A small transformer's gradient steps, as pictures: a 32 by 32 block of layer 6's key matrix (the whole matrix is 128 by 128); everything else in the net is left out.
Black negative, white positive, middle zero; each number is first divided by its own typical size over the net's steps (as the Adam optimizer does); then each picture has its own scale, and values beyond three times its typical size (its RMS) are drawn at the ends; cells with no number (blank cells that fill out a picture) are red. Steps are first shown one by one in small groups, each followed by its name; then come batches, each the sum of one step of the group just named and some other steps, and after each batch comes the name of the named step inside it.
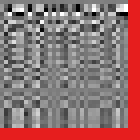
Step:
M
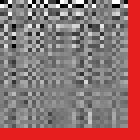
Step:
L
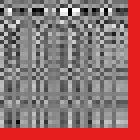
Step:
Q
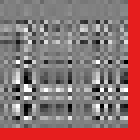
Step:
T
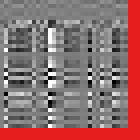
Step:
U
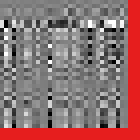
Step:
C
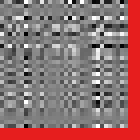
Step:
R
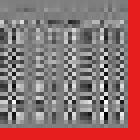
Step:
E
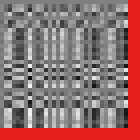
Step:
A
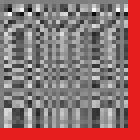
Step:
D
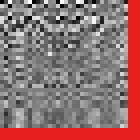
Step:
L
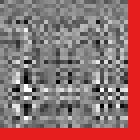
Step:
T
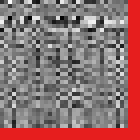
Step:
C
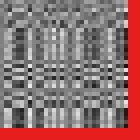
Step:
A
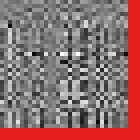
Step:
E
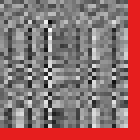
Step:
U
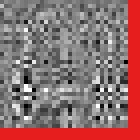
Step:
T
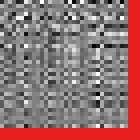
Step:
R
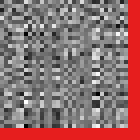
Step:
R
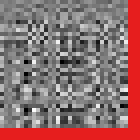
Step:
T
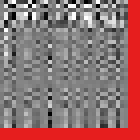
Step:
C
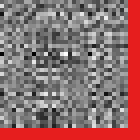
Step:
R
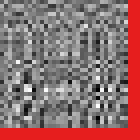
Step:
T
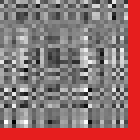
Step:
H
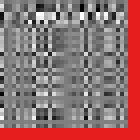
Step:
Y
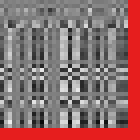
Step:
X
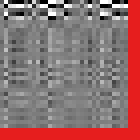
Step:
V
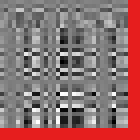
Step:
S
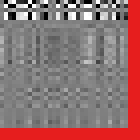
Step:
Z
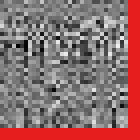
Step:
S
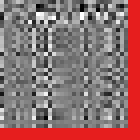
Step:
Y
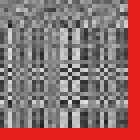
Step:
X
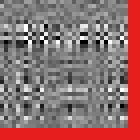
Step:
H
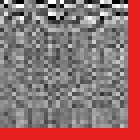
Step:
V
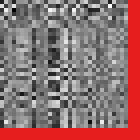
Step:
H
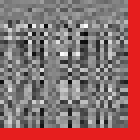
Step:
X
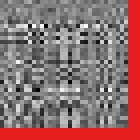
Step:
X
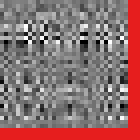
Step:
Y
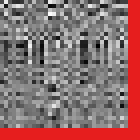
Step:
V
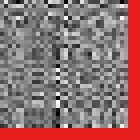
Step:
V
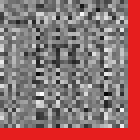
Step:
Y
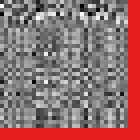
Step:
Y
